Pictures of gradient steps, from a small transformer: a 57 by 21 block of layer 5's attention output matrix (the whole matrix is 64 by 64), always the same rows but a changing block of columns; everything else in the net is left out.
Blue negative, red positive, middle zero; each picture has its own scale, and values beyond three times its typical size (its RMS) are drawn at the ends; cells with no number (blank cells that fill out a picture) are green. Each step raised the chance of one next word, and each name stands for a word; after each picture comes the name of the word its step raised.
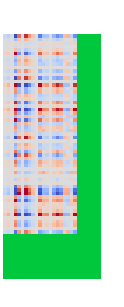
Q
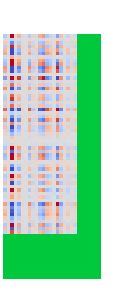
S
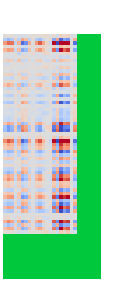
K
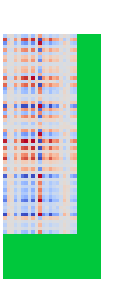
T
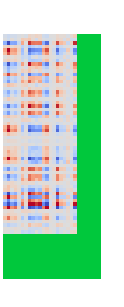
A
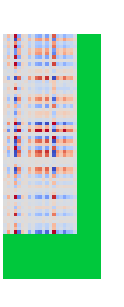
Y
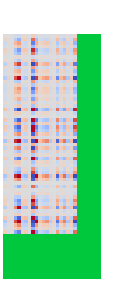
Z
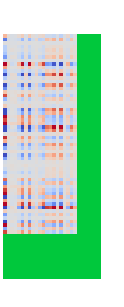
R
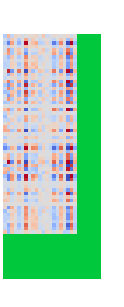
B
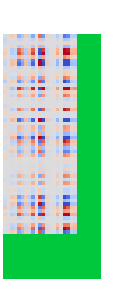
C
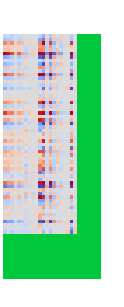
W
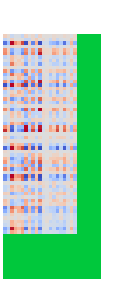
B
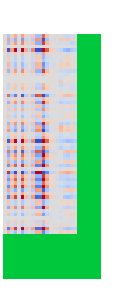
K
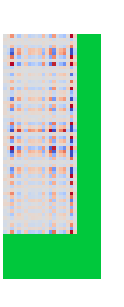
Y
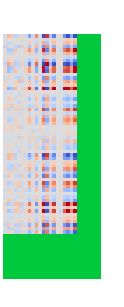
S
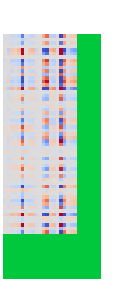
C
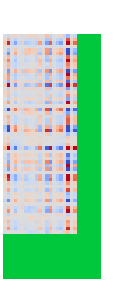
B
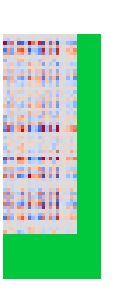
A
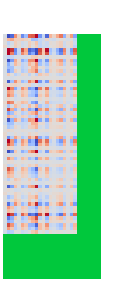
C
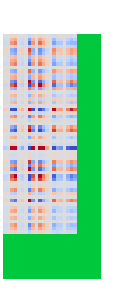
B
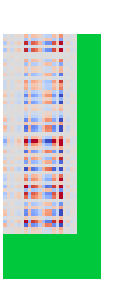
K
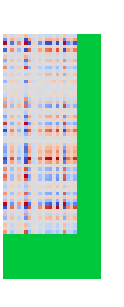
A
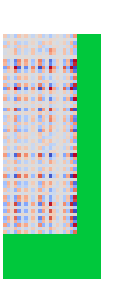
S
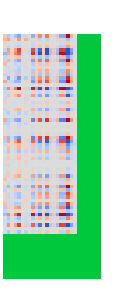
C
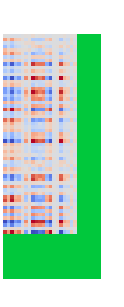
Z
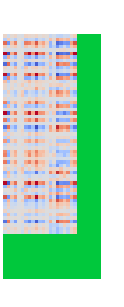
W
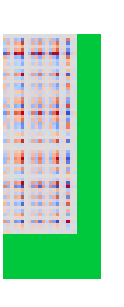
W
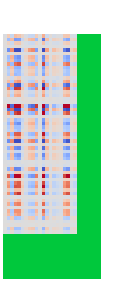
T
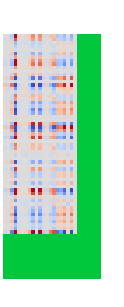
Q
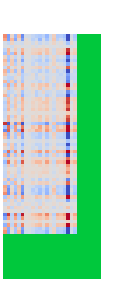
Q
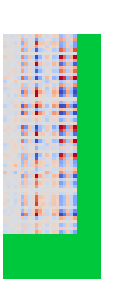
T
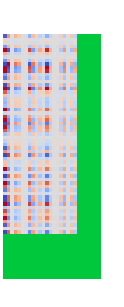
S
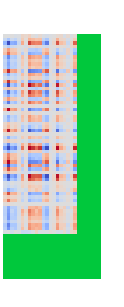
B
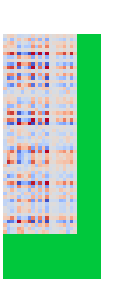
W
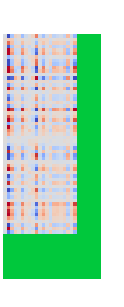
S
